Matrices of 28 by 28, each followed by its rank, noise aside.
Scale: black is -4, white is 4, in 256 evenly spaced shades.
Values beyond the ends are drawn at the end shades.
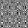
two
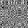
three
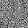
five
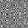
two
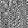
six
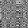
three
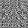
five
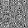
five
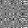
three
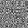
five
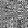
five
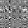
three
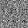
five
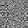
five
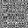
five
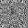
five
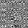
four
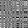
two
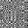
three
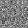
six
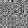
five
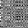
two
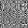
four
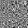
six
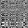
two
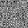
five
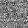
six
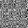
four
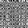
three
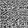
six
